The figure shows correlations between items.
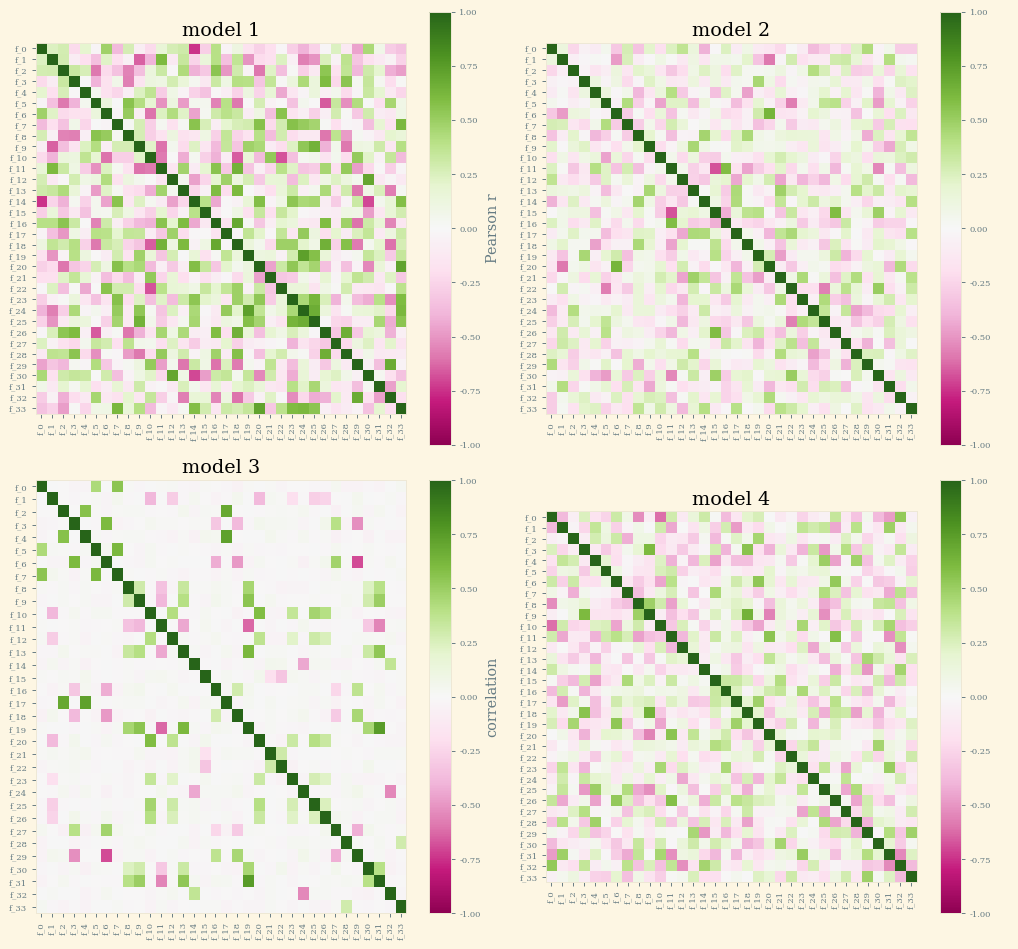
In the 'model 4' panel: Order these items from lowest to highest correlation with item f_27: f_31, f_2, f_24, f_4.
f_4, f_31, f_2, f_24
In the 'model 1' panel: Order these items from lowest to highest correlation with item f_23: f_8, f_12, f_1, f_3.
f_12, f_8, f_1, f_3
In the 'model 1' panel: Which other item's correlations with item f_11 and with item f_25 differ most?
f_9
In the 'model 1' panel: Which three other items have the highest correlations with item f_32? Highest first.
f_29, f_5, f_10
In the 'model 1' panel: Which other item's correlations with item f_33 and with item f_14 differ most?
f_6
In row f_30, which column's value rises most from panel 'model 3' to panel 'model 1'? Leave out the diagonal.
f_12
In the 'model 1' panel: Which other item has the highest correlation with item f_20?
f_33
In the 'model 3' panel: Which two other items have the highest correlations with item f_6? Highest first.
f_3, f_27
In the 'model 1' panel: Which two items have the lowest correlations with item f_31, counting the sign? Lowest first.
f_32, f_29
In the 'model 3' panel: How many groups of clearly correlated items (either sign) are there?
8
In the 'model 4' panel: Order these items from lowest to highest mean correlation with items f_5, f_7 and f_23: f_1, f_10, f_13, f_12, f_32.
f_13, f_12, f_32, f_1, f_10
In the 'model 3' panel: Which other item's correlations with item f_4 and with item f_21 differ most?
f_17
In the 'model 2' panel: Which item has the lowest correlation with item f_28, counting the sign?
f_24
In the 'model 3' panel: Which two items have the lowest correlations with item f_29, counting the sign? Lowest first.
f_6, f_3
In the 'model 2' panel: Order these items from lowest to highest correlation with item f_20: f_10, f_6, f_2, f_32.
f_2, f_10, f_32, f_6
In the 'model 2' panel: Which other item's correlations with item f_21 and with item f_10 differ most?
f_14
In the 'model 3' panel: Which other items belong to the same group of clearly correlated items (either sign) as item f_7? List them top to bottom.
f_0, f_5
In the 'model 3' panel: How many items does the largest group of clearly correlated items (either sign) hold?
7
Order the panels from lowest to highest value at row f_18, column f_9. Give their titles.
model 1, model 3, model 2, model 4
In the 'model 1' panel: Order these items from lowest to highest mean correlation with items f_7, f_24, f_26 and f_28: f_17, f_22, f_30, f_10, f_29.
f_10, f_29, f_30, f_17, f_22
